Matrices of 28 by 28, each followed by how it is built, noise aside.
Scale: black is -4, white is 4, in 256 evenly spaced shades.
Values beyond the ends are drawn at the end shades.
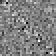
banded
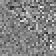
upper triangular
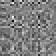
low rank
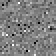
sparse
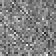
Toeplitz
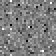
sparse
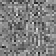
low rank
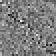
banded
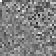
upper triangular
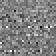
uneven rows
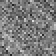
Toeplitz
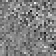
upper triangular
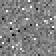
sparse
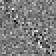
banded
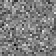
noise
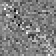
banded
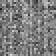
blocks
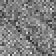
Toeplitz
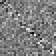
banded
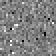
sparse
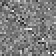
banded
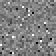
sparse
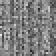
blocks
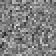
noise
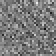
Toeplitz
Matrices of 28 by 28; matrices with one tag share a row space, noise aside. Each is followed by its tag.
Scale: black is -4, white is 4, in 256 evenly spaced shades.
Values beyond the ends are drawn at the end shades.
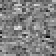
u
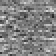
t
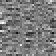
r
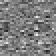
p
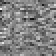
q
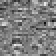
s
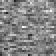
t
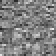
u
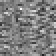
q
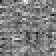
u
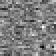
q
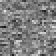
s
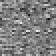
u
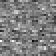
s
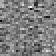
p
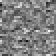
u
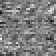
r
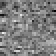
s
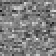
u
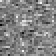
p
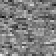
t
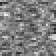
q
